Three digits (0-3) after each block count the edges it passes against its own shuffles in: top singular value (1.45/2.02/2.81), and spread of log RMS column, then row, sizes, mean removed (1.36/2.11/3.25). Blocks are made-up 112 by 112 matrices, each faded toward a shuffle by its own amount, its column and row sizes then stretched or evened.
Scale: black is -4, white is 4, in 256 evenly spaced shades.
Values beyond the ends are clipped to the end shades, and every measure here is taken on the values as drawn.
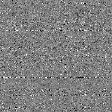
1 1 2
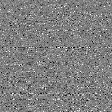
2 0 2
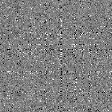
2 2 2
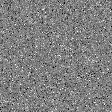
0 0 0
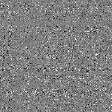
0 2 2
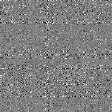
0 2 3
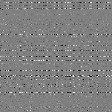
3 1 3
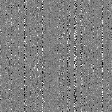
1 3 0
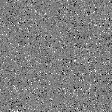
1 1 1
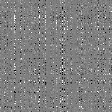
1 3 2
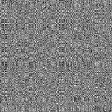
3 2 1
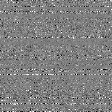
1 1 3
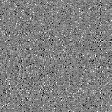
2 1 1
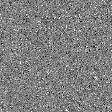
0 1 1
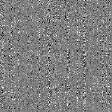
1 3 1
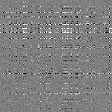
3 2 3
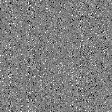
1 2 0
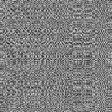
3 0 3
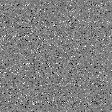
0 0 2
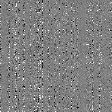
0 3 1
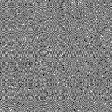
3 0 1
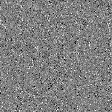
1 1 0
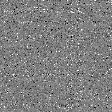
0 1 1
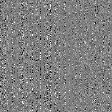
1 3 0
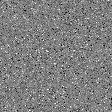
0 0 0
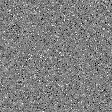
0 0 0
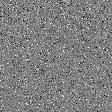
1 0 0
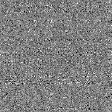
1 1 2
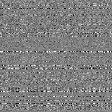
2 0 3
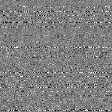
2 0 3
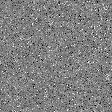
0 0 0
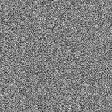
2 0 1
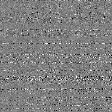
1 1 3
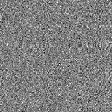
2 1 0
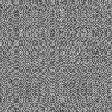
3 1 0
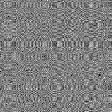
3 1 1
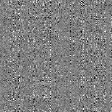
1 3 2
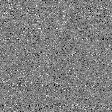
0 0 2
